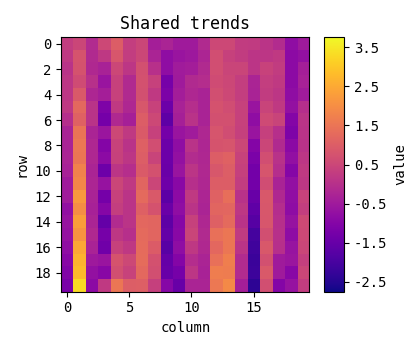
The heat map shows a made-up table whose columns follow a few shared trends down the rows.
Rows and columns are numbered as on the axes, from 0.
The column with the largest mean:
1
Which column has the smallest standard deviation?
11
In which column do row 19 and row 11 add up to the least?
15
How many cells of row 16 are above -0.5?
14
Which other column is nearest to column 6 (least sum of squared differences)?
12
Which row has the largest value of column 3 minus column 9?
19
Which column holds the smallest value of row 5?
8
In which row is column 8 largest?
0
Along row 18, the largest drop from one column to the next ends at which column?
2
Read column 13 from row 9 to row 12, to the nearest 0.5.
1 1 1 1.5
